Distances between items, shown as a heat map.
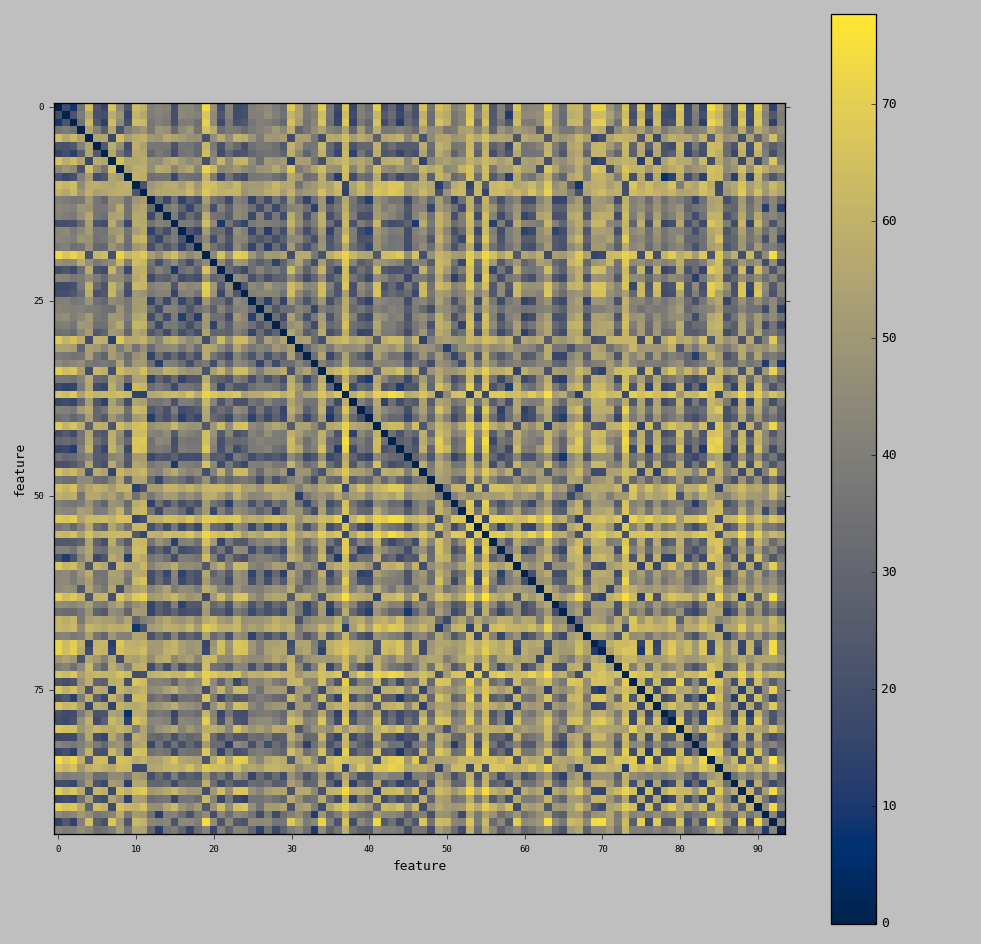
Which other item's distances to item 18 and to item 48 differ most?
27
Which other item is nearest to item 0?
2
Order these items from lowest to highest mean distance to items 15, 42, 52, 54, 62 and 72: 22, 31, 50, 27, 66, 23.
22, 27, 23, 31, 50, 66
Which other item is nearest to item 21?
15
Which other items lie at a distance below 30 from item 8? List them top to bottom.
3, 62, 71
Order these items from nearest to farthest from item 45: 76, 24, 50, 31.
76, 24, 31, 50
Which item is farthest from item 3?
19
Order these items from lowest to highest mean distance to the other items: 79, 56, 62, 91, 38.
38, 91, 56, 79, 62
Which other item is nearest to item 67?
10
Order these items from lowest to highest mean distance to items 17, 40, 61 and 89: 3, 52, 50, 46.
52, 46, 3, 50
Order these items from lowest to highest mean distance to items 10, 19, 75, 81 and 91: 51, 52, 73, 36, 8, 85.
52, 51, 36, 85, 73, 8
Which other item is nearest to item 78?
9
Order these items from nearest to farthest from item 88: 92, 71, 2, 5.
71, 5, 2, 92
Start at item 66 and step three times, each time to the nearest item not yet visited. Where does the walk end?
80
